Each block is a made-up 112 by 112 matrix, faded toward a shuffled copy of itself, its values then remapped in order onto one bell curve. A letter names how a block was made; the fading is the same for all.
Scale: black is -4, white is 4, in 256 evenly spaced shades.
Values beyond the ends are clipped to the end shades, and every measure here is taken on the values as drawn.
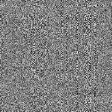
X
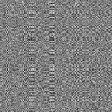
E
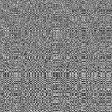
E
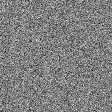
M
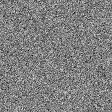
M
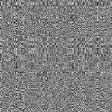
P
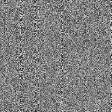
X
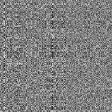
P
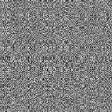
P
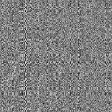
P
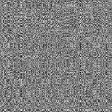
P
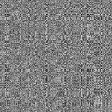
P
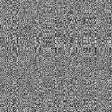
P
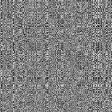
P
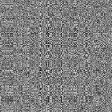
P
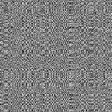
E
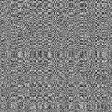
E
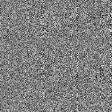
X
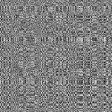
E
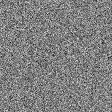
M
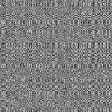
E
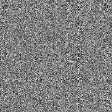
X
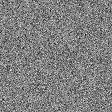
M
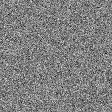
M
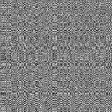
E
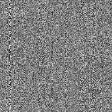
X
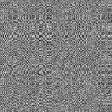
E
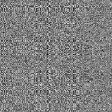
P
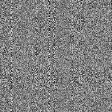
X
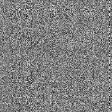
X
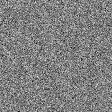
M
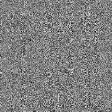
X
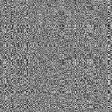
P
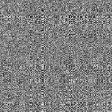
P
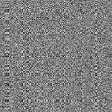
P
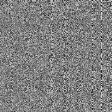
X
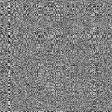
P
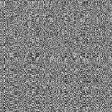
P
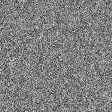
M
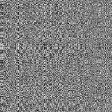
P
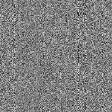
X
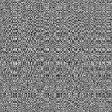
E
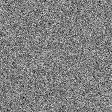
M
